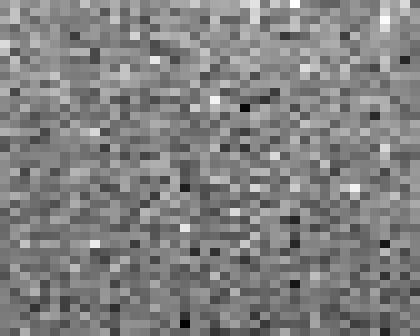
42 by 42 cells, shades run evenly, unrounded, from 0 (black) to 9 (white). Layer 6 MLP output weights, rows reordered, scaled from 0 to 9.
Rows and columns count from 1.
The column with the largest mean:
39
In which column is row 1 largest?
30
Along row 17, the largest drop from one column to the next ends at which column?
11
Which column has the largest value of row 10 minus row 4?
13
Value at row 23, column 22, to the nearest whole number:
7
